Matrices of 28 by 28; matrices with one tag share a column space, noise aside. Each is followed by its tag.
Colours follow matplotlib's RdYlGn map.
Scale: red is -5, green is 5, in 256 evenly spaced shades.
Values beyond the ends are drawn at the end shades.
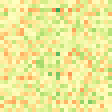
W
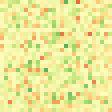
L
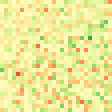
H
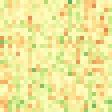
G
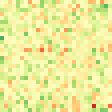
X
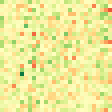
L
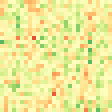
G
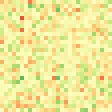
X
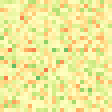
H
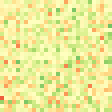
H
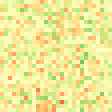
W
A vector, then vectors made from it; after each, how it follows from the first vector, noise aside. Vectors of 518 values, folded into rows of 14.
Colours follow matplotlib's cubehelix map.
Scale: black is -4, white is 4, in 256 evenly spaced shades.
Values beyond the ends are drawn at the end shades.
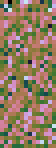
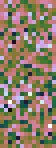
wrapped around, negated.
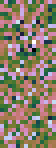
wrapped around, negated.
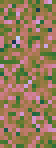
wrapped around, negated, shrunk.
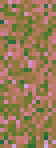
reversed, negated, shrunk.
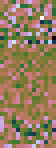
wrapped around, partly zeroed.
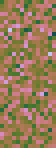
wrapped around, negated, shrunk.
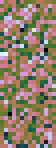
wrapped around.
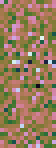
wrapped around, partly zeroed.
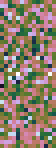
wrapped around, negated.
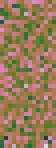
reversed, negated, shrunk.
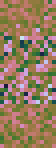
wrapped around, partly zeroed.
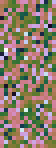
wrapped around, negated.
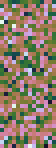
reversed.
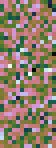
wrapped around.
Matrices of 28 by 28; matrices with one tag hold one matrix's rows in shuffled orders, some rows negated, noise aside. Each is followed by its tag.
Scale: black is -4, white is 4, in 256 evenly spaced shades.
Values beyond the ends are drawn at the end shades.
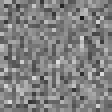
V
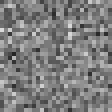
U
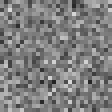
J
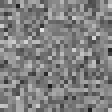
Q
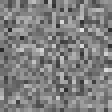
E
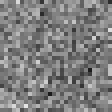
Q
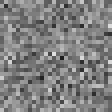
E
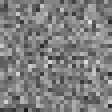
Q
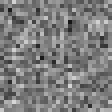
U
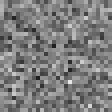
U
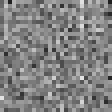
E
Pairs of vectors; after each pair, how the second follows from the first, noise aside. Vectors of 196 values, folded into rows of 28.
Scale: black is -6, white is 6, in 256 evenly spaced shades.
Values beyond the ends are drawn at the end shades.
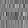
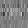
reversed, negated, partly zeroed.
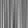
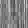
reversed.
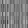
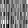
negated, scaled up.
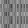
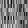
wrapped around, scaled up.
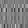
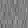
wrapped around, shrunk.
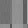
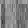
reversed.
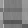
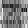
wrapped around, scaled up.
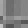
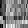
negated, scaled up.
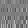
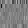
reversed, negated, partly zeroed.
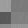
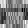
wrapped around, negated, scaled up.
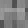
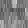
negated.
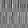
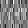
wrapped around, scaled up.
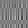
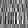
wrapped around, negated, scaled up.
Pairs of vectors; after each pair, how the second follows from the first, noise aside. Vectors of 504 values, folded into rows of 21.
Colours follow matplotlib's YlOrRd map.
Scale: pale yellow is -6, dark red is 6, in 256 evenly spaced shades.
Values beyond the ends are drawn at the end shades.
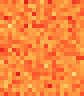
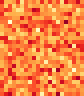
reversed, scaled up.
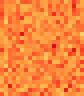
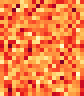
reversed, scaled up.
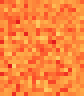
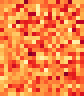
reversed, scaled up.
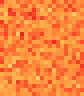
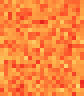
wrapped around.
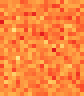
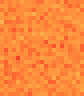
negated, shrunk.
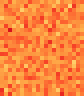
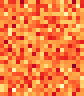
reversed, scaled up.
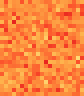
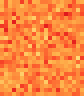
copied.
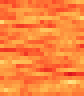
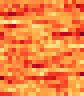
reversed, negated, scaled up.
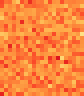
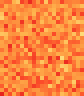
copied.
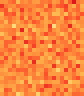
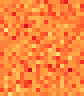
reversed, negated.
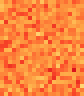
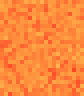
shrunk.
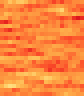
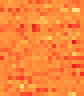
reversed, partly zeroed.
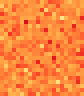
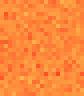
reversed, shrunk.
